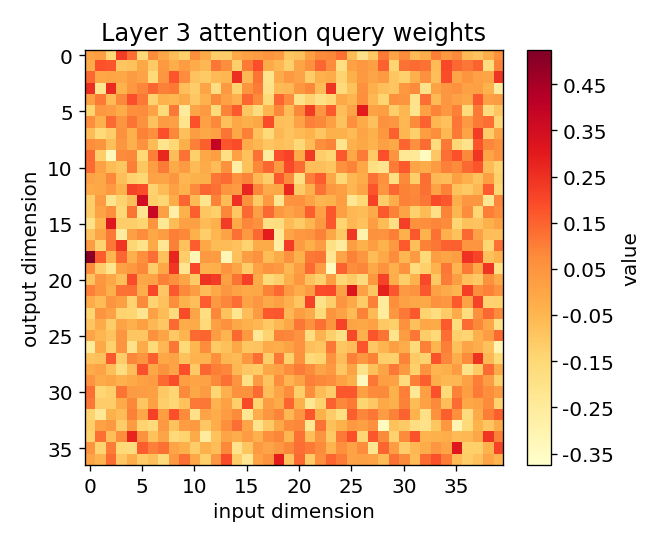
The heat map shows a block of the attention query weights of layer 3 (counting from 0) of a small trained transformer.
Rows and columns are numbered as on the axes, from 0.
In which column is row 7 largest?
37
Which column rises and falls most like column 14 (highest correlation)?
27
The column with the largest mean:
34
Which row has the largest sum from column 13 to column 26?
21
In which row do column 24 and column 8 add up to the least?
8
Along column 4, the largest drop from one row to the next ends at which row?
35
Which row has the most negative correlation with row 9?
15
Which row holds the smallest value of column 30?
9
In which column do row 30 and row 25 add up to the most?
25
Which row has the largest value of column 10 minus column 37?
14
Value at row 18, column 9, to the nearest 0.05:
-0.1
